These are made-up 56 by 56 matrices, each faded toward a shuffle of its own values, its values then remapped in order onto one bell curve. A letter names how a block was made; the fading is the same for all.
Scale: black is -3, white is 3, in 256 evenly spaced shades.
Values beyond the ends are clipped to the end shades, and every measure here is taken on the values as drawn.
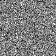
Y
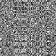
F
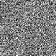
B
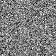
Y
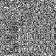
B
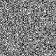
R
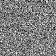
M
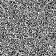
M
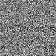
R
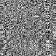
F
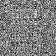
R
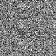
B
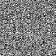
B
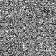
R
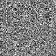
B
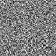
B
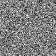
M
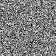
Y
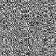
F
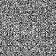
B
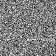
M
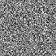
R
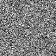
Y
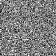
R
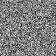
M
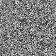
Y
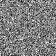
M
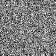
M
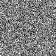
Y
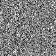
Y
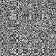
F
